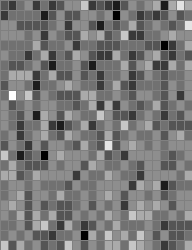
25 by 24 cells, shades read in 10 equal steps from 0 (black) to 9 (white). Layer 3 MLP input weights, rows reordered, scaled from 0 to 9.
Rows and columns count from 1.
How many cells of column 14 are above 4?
12
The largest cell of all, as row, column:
10, 2
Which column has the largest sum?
24
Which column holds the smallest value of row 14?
3
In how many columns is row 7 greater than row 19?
7
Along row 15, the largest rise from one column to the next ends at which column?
14
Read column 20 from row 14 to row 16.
5 5 5
